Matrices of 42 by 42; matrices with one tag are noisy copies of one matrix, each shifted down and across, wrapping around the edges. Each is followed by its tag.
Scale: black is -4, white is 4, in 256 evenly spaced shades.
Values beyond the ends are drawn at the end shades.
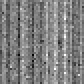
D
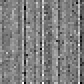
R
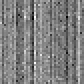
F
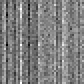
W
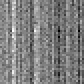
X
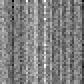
D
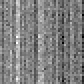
X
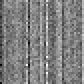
R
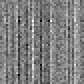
W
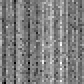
D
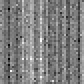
D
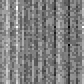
D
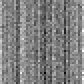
X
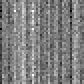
D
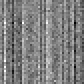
W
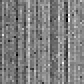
F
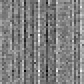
W
